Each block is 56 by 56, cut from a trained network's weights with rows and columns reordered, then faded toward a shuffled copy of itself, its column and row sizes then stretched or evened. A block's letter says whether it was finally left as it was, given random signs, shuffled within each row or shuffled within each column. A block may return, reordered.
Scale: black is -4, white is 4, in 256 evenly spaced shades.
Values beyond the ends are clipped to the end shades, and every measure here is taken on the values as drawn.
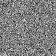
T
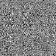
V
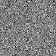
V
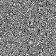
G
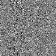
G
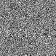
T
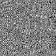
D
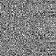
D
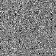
V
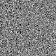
G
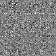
V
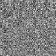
D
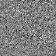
V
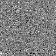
V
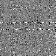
V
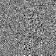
V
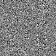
G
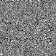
V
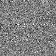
T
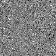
G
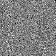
G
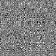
D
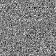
T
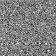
T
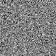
T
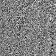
G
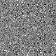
V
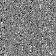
G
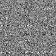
V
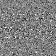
T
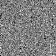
G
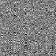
D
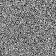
T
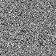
T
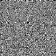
V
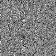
G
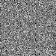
V
